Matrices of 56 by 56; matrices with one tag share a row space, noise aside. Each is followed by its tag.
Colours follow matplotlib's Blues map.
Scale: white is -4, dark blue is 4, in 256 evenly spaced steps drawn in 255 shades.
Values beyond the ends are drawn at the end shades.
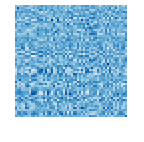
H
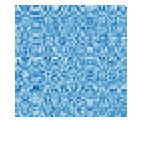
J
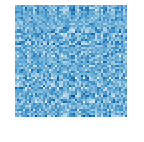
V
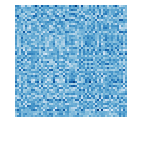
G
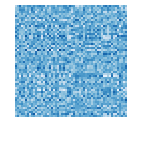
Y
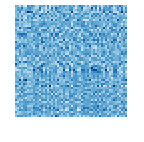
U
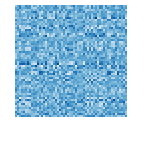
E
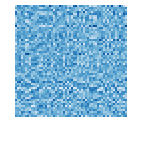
H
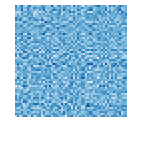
J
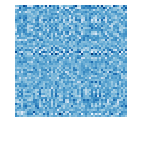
U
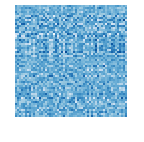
E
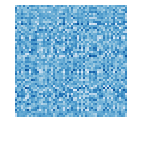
H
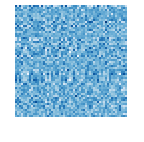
J
